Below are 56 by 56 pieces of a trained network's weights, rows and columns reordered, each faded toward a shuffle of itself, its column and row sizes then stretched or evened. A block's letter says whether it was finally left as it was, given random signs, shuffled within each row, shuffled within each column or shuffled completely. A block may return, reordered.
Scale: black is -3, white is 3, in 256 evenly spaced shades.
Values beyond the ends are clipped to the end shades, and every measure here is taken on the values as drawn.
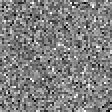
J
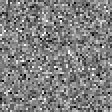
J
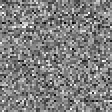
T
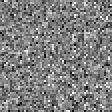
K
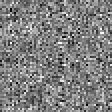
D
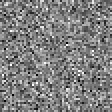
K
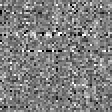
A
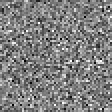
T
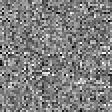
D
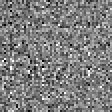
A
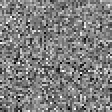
A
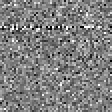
T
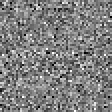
T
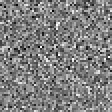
T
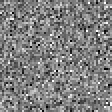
K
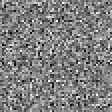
A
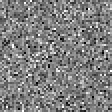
J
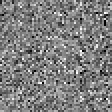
A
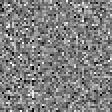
K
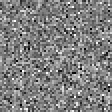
K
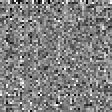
A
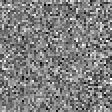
K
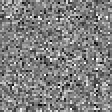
A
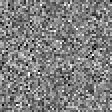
K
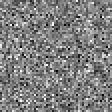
D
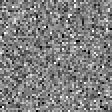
J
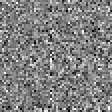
A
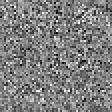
A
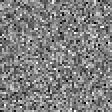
J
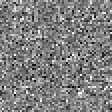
A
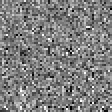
A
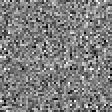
A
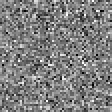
A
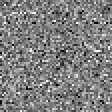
T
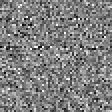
T
